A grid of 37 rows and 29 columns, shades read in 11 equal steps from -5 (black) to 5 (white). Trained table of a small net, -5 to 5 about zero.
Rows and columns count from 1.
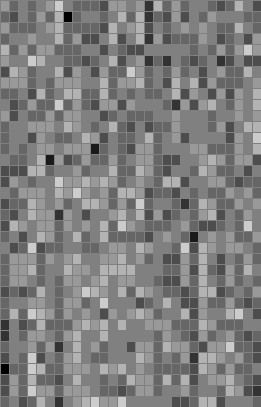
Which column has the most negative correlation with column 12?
27
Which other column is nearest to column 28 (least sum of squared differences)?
3
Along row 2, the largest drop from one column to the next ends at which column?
8
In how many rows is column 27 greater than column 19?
25
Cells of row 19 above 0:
12
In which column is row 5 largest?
28
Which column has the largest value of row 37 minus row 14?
11
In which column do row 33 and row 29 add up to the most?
4
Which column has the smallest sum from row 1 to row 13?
17
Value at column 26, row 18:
1
